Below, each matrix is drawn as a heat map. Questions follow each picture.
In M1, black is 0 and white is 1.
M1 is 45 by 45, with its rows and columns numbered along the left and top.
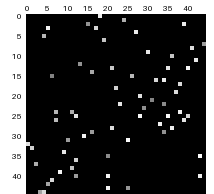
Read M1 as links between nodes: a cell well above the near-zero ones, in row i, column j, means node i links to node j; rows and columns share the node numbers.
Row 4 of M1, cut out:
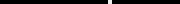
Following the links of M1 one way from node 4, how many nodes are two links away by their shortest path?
1
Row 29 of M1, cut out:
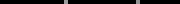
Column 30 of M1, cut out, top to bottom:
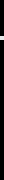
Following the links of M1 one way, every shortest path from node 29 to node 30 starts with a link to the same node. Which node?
node 34
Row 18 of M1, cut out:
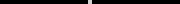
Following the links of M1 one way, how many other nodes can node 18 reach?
10
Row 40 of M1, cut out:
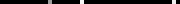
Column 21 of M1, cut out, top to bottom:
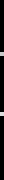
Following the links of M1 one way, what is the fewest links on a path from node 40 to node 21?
3
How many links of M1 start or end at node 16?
4
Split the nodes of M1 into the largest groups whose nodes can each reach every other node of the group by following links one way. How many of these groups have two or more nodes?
4
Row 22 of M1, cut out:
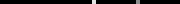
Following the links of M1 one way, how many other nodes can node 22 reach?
10
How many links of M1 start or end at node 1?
2
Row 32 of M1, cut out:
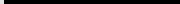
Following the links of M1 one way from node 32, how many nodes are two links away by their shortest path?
1
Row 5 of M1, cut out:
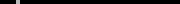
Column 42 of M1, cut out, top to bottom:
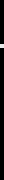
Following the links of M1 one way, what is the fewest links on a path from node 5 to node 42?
7
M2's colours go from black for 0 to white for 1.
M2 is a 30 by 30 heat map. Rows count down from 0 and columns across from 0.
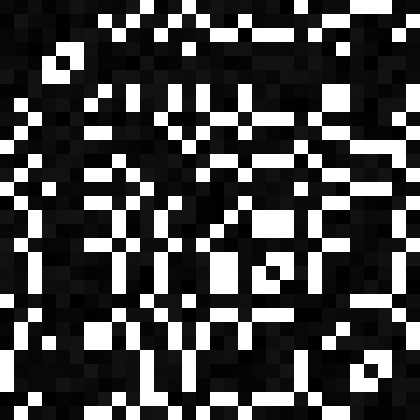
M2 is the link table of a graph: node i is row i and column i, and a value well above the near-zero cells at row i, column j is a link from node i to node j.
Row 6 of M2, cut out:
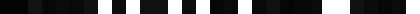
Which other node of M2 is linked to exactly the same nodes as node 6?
node 1
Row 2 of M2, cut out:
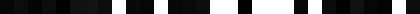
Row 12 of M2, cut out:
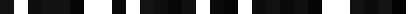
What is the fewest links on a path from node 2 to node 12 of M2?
6
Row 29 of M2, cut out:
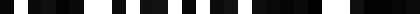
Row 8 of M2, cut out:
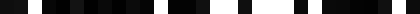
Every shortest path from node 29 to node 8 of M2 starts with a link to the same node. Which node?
node 24
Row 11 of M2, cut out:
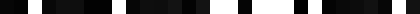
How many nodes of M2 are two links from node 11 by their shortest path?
1
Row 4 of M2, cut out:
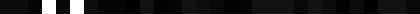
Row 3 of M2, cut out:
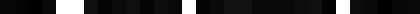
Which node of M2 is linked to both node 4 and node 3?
node 5
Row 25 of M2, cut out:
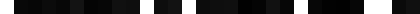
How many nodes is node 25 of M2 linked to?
6
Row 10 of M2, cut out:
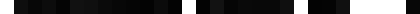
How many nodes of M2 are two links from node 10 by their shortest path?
10
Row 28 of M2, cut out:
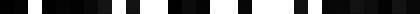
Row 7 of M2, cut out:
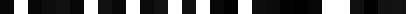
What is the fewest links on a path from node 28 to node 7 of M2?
5
